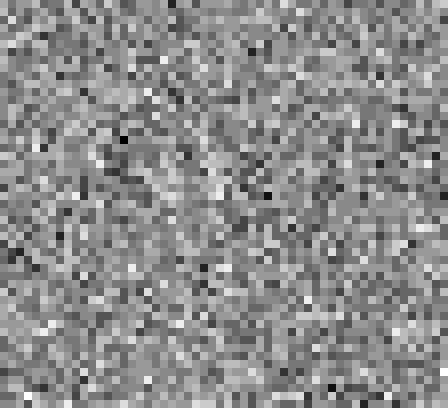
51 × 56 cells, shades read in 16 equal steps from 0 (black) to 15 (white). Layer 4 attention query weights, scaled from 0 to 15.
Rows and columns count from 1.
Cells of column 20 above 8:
20
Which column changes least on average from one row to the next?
49
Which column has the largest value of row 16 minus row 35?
10
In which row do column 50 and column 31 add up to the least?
24
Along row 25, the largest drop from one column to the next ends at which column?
11
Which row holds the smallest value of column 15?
22
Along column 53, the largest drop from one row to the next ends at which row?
18
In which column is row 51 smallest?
46
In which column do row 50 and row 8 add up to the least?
39
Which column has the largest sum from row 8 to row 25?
44
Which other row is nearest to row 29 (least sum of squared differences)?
45
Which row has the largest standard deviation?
25
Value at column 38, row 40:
12
